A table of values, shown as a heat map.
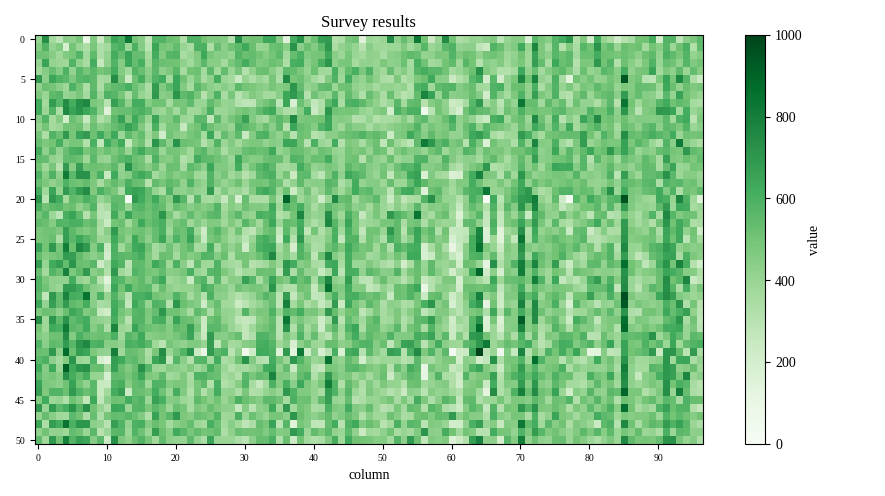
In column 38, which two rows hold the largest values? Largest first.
39, 22
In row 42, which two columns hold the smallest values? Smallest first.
56, 10
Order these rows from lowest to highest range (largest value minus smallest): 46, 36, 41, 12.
12, 46, 36, 41
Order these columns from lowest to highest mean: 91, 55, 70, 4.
55, 4, 91, 70
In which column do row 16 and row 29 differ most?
65
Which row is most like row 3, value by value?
45
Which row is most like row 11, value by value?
2
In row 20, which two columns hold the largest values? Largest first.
85, 36
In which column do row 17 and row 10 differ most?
4
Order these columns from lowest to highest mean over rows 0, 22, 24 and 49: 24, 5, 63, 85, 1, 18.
24, 63, 85, 5, 1, 18
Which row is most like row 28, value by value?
44
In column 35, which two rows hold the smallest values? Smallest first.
39, 25
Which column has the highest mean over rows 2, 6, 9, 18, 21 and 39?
91
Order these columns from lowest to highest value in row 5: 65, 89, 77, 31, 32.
77, 65, 89, 31, 32
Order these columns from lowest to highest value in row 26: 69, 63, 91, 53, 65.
69, 65, 53, 63, 91
